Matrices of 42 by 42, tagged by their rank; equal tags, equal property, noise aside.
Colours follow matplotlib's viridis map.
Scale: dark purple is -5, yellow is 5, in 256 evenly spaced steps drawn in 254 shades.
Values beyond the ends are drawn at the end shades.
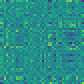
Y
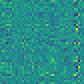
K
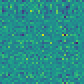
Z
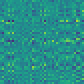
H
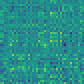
Y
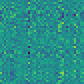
K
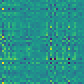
Y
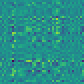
Y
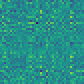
K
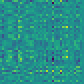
K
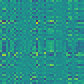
H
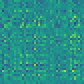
K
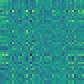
H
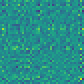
K
